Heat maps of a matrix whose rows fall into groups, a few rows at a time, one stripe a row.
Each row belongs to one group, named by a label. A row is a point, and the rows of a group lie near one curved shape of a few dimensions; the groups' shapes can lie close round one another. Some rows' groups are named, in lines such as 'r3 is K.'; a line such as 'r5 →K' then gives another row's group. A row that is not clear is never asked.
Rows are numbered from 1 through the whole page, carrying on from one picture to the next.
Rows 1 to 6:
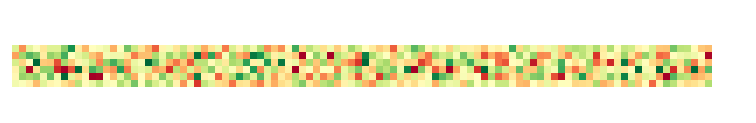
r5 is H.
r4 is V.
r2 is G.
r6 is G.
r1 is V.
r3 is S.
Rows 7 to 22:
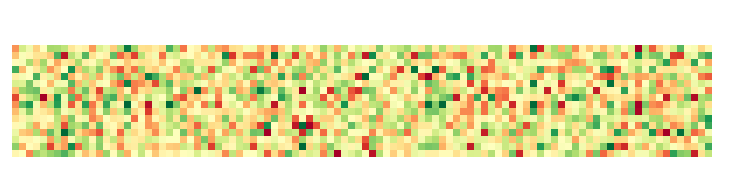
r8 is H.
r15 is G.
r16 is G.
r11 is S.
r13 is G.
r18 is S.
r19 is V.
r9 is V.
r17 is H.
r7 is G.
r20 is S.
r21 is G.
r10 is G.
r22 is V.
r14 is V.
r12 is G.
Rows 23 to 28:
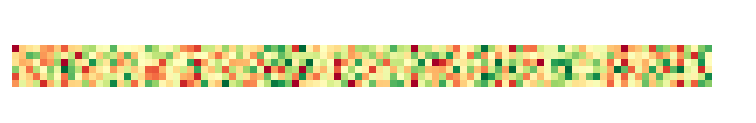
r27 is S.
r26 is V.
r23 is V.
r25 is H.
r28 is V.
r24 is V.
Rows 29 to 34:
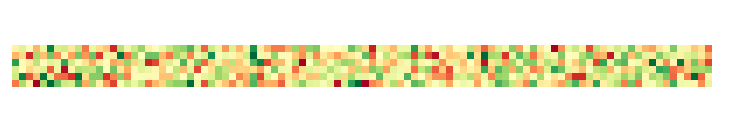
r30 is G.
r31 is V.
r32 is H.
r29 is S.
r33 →V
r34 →S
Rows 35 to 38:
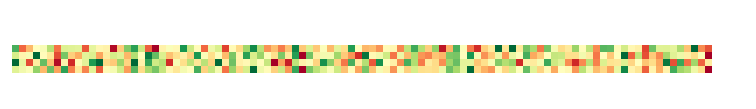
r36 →S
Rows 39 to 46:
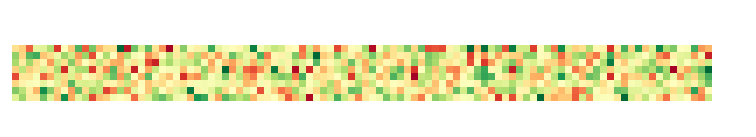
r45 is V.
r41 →G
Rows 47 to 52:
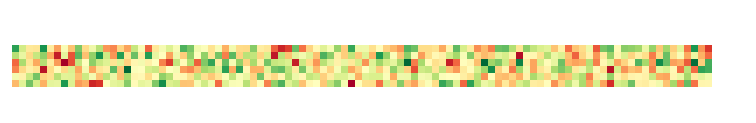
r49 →V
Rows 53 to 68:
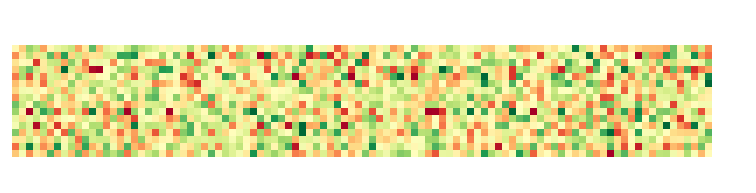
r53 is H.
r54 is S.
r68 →G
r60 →G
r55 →S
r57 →V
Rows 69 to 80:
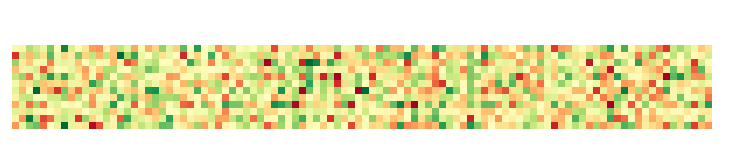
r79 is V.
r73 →V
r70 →G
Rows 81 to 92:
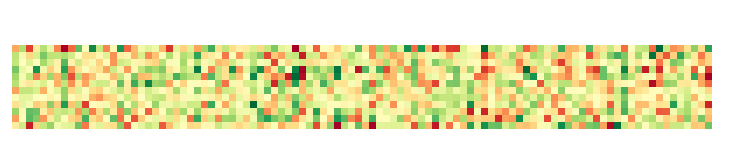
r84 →S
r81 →V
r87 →G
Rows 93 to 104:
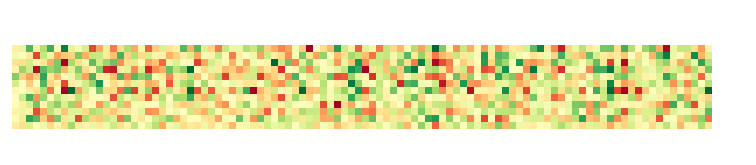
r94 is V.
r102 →S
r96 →S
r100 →S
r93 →H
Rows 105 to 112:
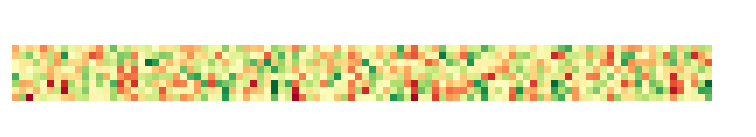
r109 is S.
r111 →H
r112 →V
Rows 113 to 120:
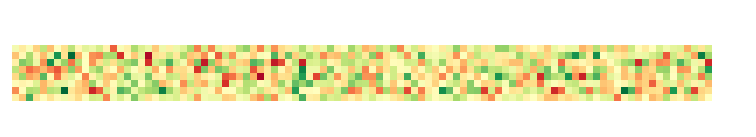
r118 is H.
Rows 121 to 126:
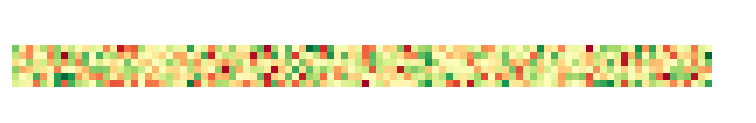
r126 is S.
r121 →S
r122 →S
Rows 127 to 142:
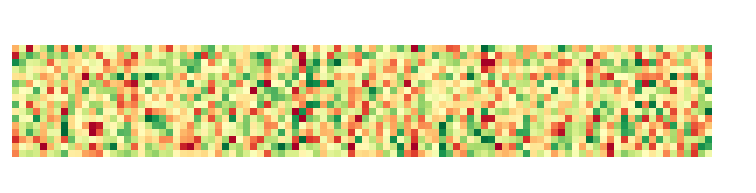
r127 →V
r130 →S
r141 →V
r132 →S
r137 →S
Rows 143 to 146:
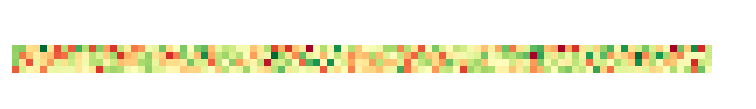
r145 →S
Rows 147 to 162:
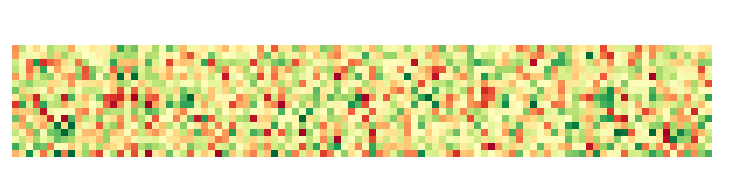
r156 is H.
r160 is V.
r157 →G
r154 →S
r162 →H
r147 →G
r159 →V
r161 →S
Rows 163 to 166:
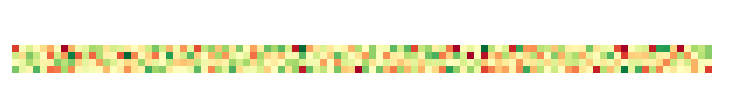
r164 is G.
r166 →S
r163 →V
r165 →V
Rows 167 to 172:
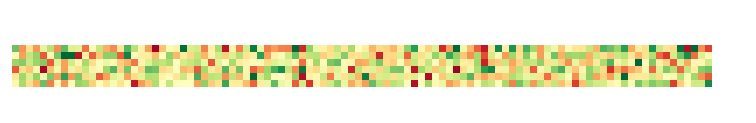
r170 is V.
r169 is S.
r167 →V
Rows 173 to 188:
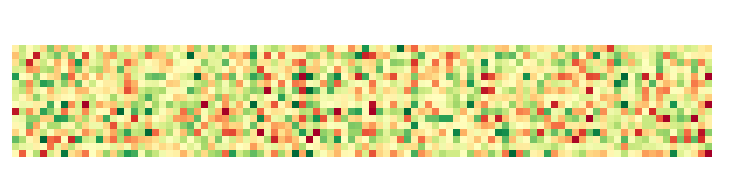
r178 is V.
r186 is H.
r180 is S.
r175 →V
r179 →S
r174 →S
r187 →S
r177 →S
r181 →S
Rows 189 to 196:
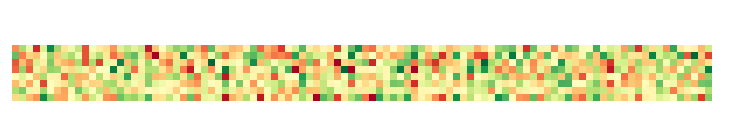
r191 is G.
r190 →V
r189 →S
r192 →V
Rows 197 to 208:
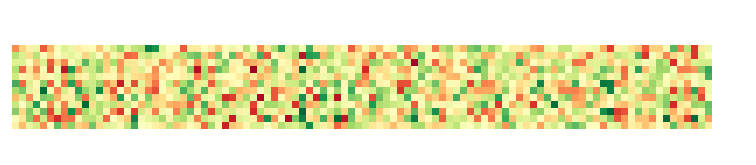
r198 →S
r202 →G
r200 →G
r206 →G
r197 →H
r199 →H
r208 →H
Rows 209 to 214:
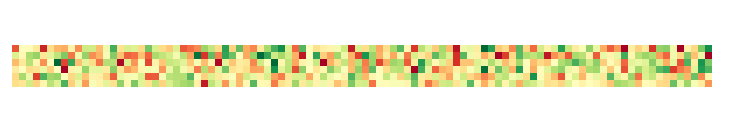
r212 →H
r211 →H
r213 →S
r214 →S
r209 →V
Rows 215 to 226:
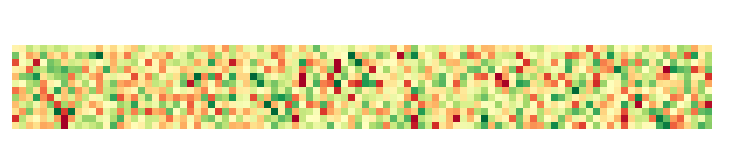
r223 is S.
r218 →V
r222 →S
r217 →S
